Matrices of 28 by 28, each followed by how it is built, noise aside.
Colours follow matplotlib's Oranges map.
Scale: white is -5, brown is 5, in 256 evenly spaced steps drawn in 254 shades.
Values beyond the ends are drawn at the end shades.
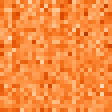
blocks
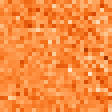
upper triangular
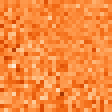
lower triangular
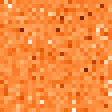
sparse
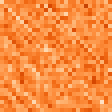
Toeplitz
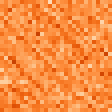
Toeplitz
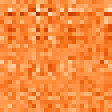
low rank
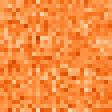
blocks
